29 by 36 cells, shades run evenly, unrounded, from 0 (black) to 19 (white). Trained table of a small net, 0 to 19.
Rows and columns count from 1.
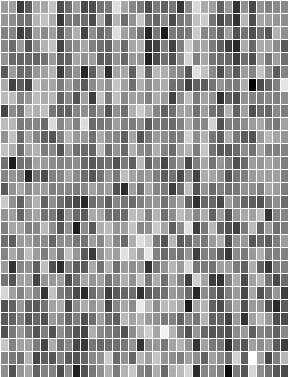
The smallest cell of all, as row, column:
7, 32
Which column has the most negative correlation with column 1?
18
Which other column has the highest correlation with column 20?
13
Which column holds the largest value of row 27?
1
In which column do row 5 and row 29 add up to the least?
29
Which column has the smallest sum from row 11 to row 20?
25
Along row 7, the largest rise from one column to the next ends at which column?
5
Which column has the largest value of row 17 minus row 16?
33
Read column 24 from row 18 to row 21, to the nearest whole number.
17 8 11 16
